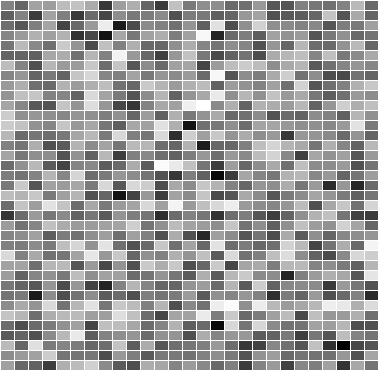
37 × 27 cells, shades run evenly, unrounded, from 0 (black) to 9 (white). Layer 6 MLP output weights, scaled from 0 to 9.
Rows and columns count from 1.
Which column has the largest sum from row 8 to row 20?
6
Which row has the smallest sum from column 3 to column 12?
30
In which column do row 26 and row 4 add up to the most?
15
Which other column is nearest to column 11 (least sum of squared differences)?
2
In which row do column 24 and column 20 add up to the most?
31
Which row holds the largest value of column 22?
9
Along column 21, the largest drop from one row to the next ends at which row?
28
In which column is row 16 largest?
20
